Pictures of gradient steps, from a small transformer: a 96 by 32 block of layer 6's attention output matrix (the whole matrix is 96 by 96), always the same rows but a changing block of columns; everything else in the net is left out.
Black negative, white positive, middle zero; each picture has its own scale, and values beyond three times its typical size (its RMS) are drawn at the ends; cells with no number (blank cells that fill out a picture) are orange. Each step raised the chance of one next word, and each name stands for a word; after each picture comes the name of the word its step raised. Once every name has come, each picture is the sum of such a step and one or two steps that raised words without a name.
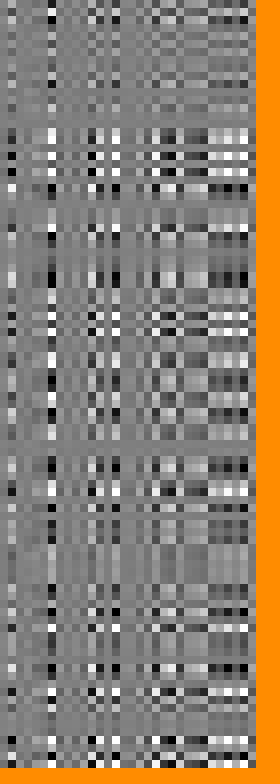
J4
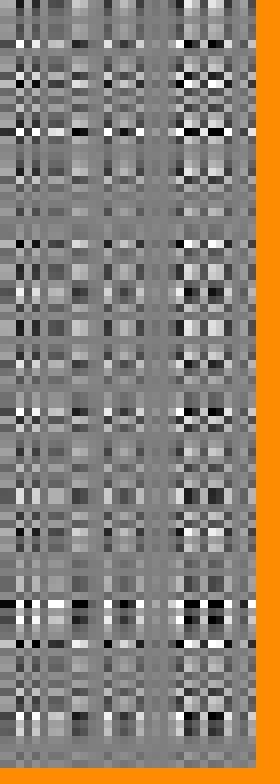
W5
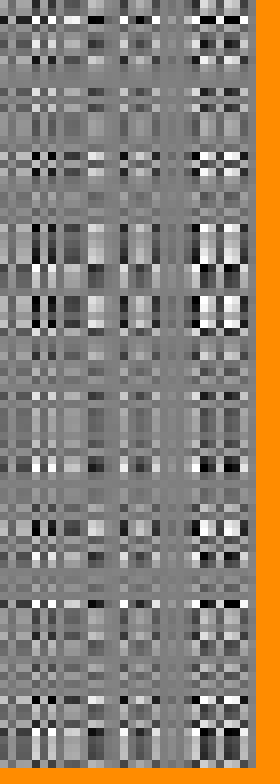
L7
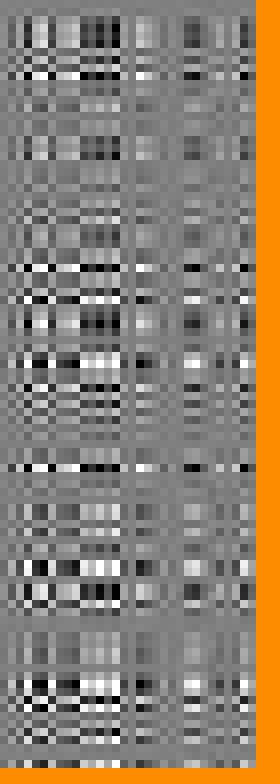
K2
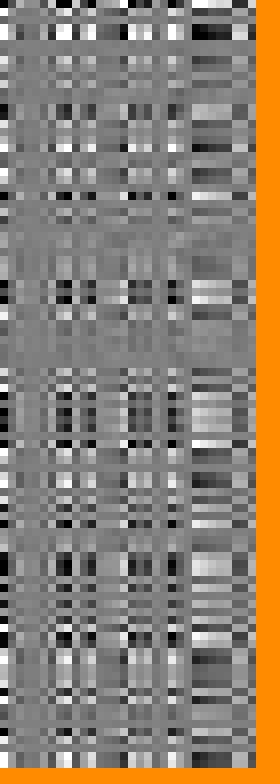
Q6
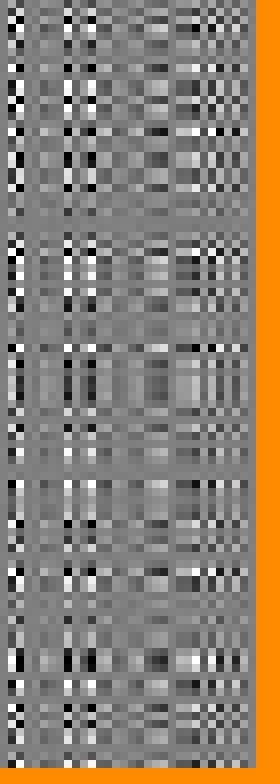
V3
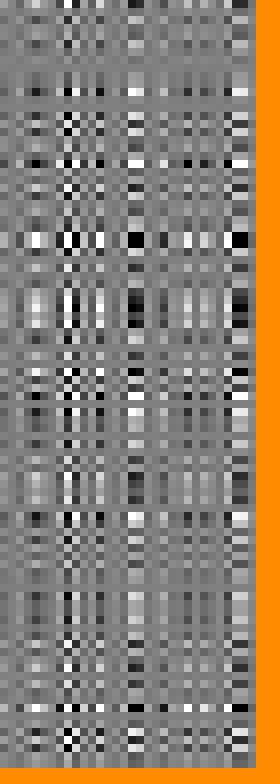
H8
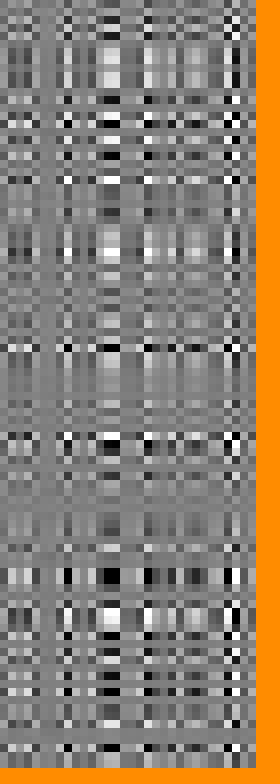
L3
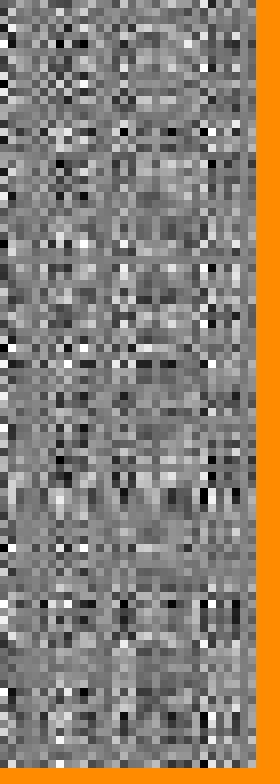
W5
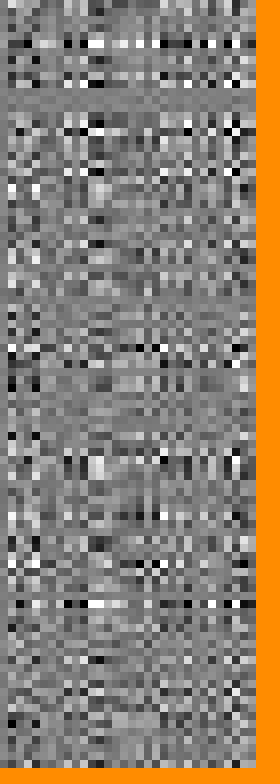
W5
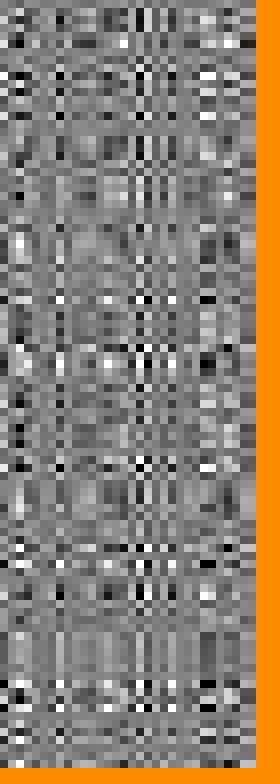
K2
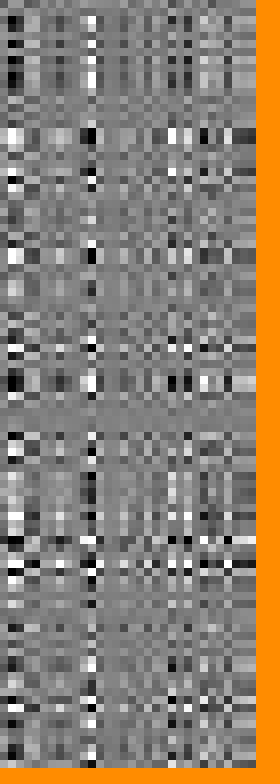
J4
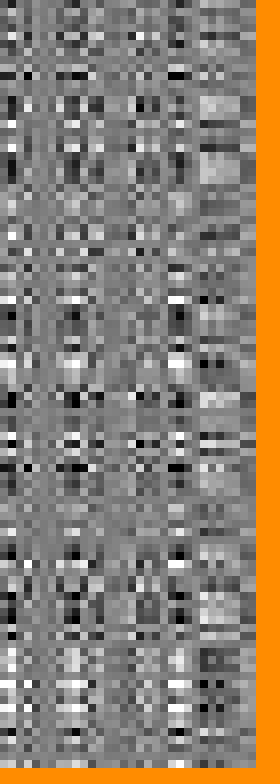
K2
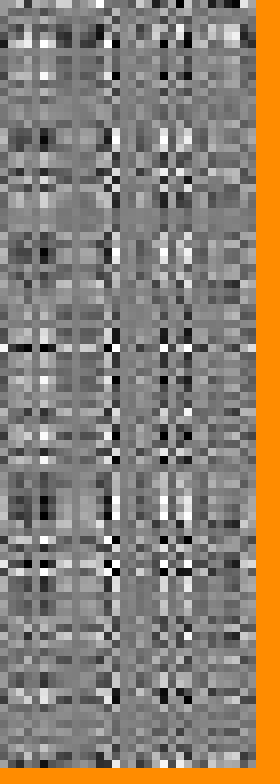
Q6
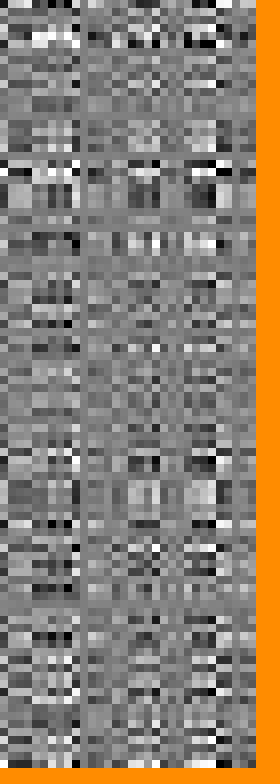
Q6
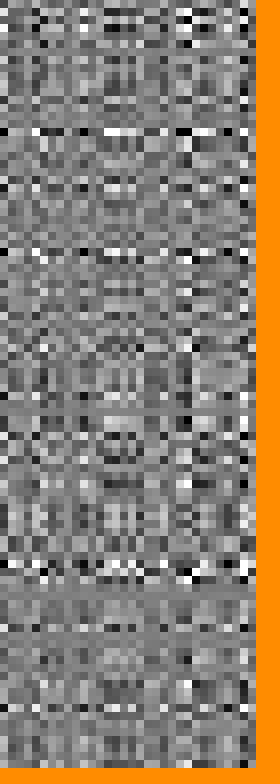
V3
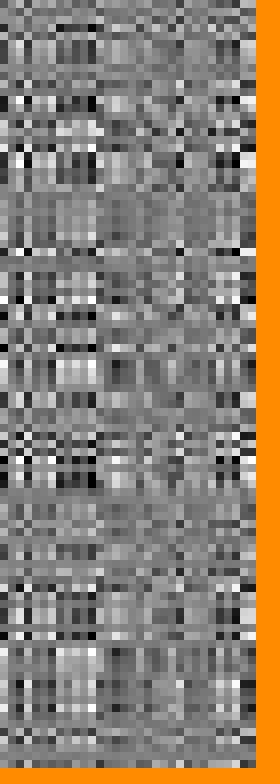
V3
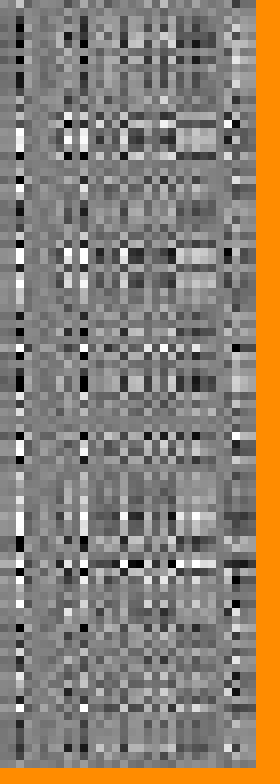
L3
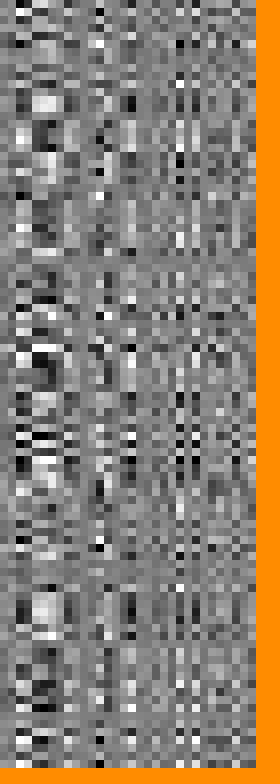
J4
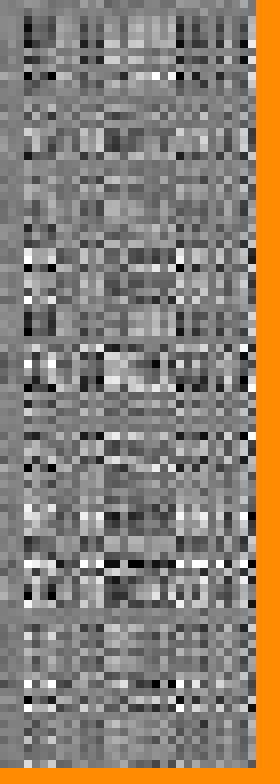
K2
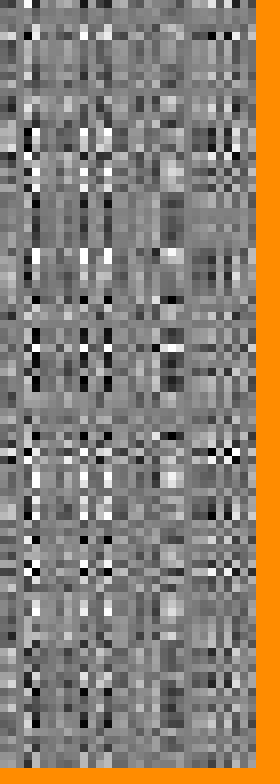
Q6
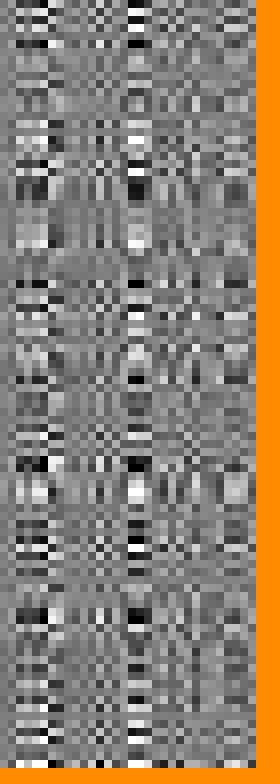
J4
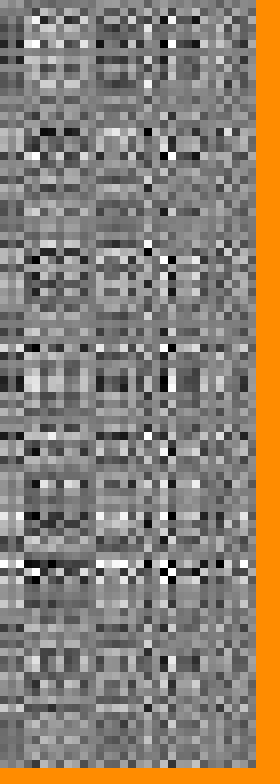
V3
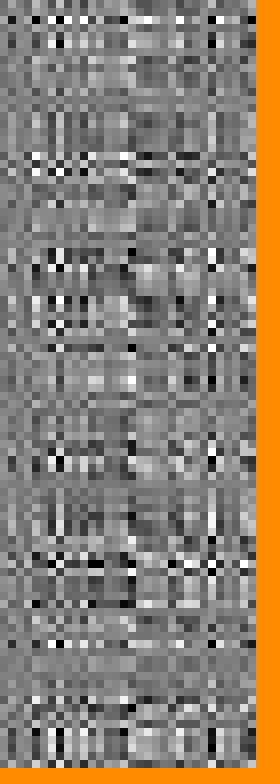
L7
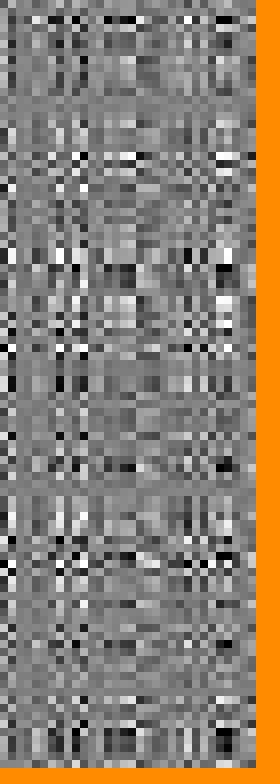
L7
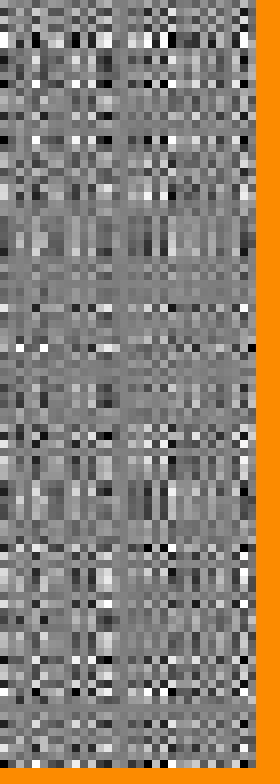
L3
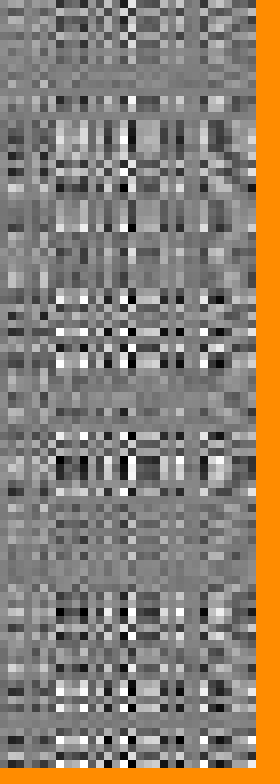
J4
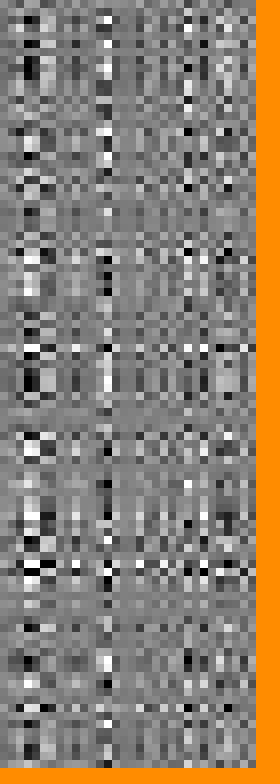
V3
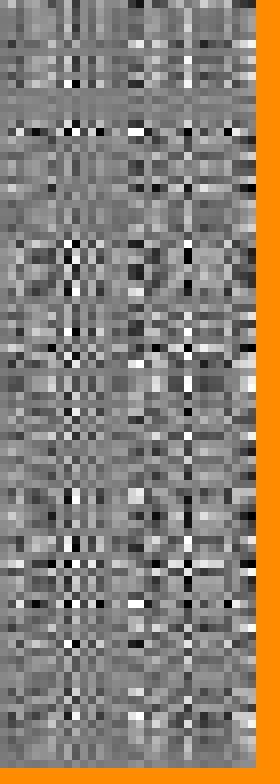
W5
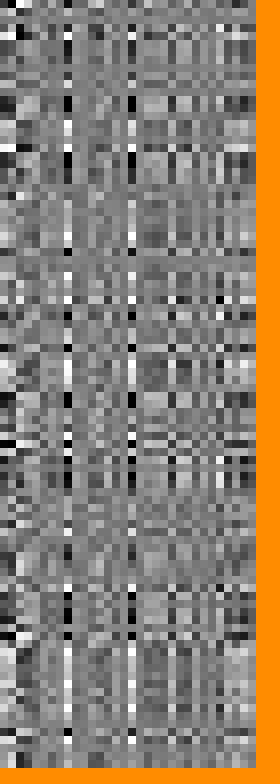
Q6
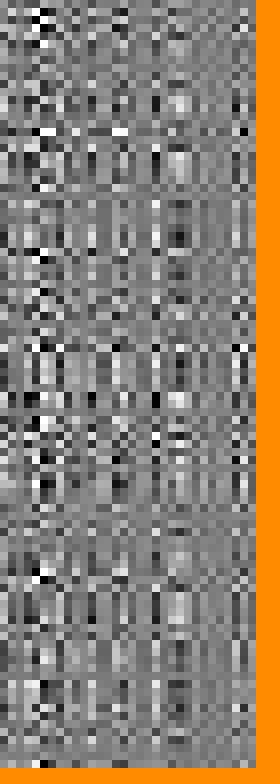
V3
